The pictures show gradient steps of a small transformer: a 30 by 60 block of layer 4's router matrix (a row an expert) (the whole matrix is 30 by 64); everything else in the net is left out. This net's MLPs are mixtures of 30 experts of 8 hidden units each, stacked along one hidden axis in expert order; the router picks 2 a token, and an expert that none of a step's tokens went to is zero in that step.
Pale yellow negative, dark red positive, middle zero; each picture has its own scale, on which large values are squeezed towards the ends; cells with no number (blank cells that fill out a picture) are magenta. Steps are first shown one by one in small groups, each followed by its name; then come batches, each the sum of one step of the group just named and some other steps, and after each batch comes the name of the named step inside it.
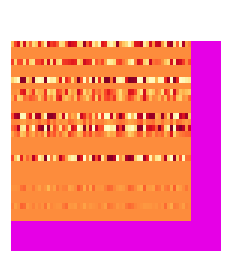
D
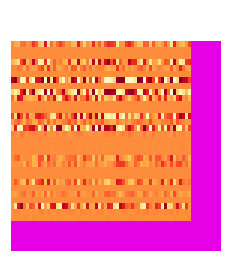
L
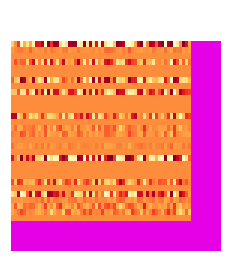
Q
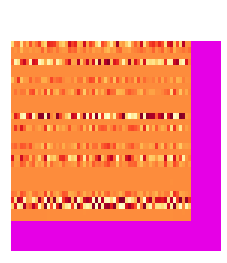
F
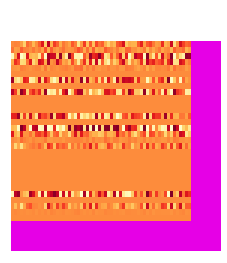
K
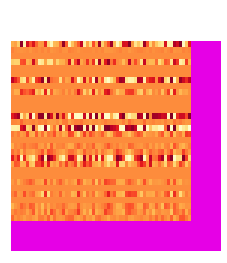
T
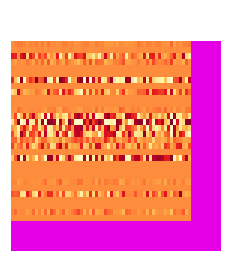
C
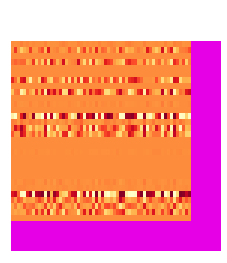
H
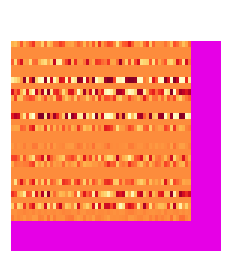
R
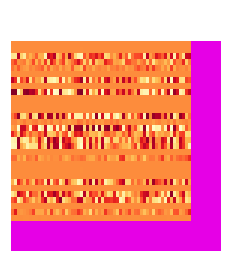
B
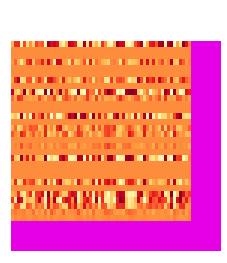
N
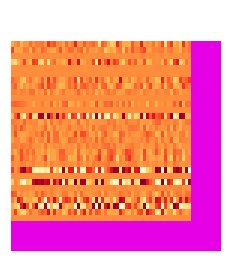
F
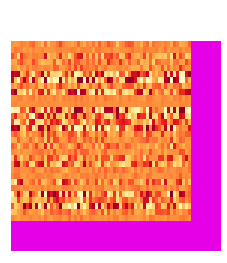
R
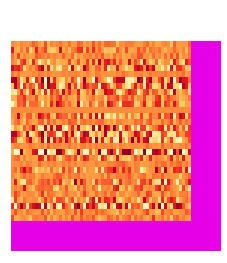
L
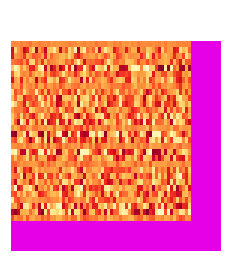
C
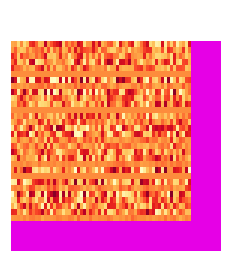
L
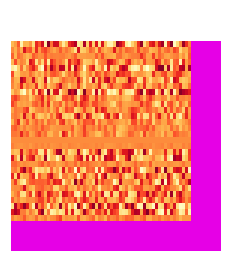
Q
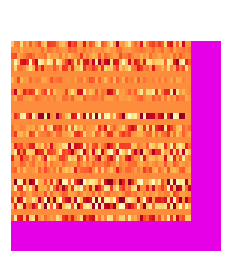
F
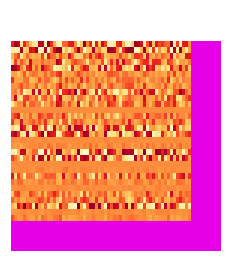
K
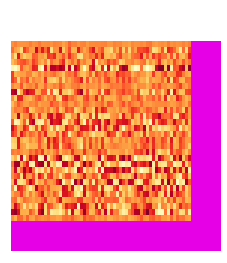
B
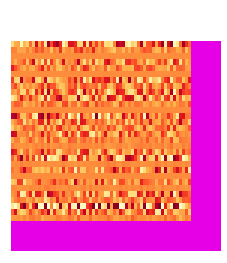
Q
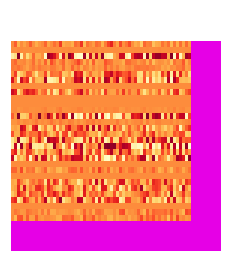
B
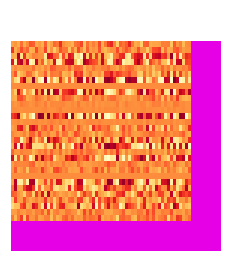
R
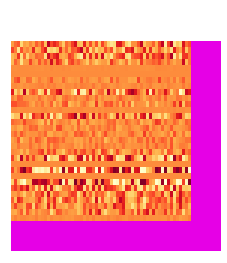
N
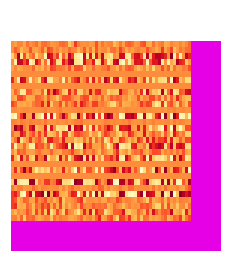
H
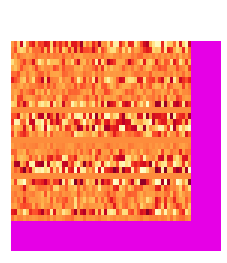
T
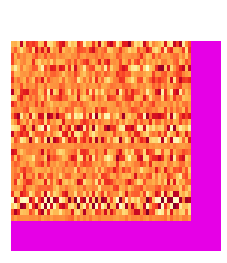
T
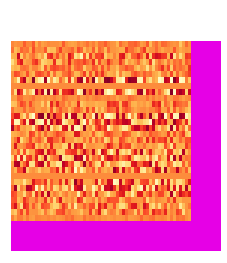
R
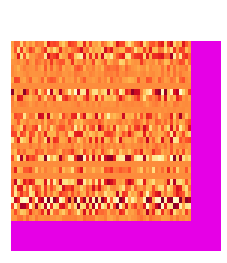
N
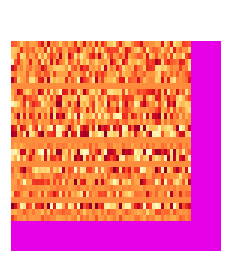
K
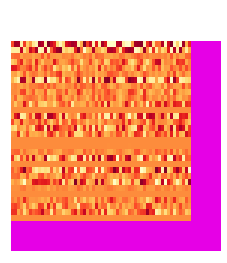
D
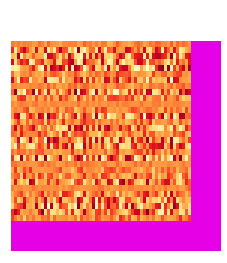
B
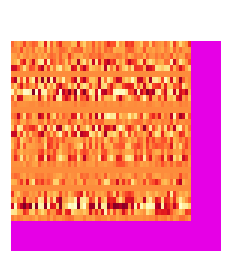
L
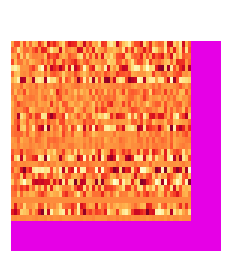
D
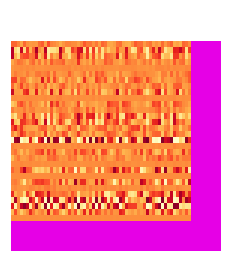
H
